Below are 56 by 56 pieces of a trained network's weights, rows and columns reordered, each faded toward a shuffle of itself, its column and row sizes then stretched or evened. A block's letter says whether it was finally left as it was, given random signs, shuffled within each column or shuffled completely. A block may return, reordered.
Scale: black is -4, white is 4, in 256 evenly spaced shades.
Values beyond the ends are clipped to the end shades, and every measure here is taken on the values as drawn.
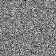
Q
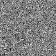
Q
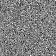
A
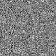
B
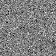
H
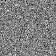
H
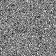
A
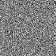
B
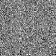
B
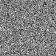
Q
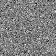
A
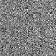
B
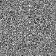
Q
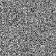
B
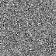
Q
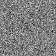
Q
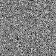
H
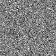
H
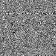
Q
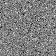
A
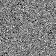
A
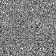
Q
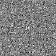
Q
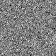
A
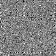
Q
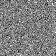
A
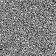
A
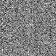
H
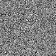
Q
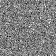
A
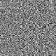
B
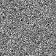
H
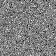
A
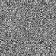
B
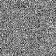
B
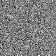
Q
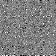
B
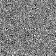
Q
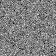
A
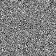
H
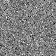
A
